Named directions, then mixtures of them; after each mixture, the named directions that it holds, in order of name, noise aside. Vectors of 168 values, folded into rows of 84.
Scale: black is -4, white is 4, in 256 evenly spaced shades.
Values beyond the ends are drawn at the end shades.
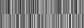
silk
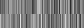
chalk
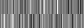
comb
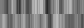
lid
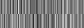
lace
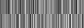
silk.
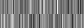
comb.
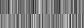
chalk, silk.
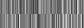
lace, silk.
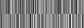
silk.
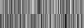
chalk, lace.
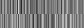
lace.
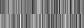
chalk.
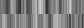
lid, silk.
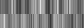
comb, lid.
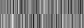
comb, lace.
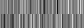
comb.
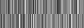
comb, silk.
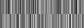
silk.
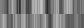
lid.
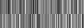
lace, silk.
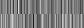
comb, lace.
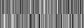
comb, silk.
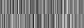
lace.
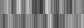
lid.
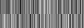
comb, silk.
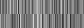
chalk, lace.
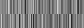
comb, silk.
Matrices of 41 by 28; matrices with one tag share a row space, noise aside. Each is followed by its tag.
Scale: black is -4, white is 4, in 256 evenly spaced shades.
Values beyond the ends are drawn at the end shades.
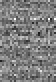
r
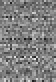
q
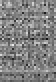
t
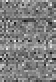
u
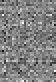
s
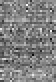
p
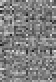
p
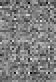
r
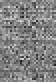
q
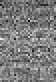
r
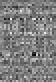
q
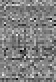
s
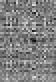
q
